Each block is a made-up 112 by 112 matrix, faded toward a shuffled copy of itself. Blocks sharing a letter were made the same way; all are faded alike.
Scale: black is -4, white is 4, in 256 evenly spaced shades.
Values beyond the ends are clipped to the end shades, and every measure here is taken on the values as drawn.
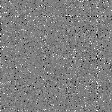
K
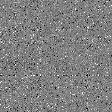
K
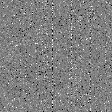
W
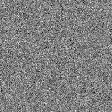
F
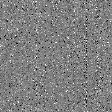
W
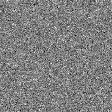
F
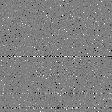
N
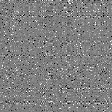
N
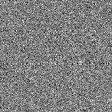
F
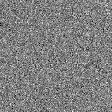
F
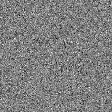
F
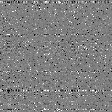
N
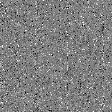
W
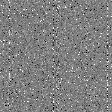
W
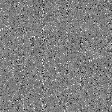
W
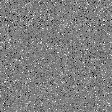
K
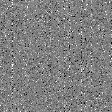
W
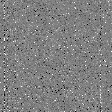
K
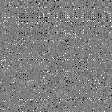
N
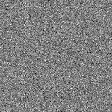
F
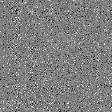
K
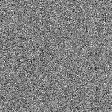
F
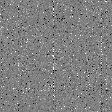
K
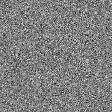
F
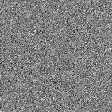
F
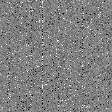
W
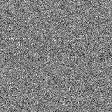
F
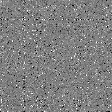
K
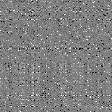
N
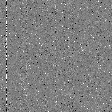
W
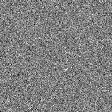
F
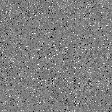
K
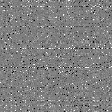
N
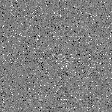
K
